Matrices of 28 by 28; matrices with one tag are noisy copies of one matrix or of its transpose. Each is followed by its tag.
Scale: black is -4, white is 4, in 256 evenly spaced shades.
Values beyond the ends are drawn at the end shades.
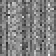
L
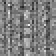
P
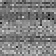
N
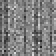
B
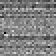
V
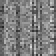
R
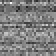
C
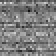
C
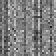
B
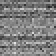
V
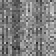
N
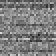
B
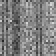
N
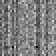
V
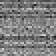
V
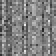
C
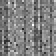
B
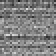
V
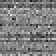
B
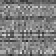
R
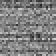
B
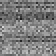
N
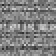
P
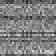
R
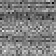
N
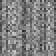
L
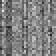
C
